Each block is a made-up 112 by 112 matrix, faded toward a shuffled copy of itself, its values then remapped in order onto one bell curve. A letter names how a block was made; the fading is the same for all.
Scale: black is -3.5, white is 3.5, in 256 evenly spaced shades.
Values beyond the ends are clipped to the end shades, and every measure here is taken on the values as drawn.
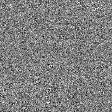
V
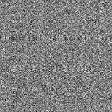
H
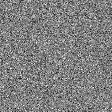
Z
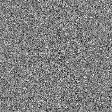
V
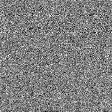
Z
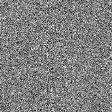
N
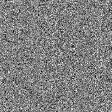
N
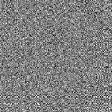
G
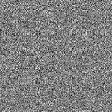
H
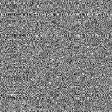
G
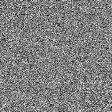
Z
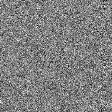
N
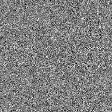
V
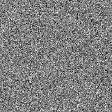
N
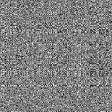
G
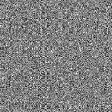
H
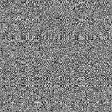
G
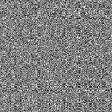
G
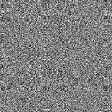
H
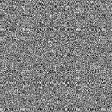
G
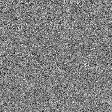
Z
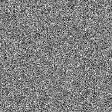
V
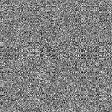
G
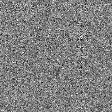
V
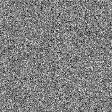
N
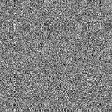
H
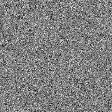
V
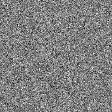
N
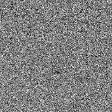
V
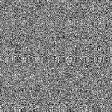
H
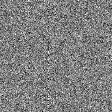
N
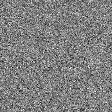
Z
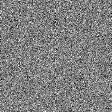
N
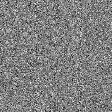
N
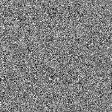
V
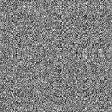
H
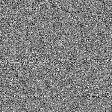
Z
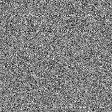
Z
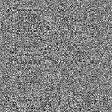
H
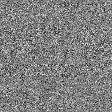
Z
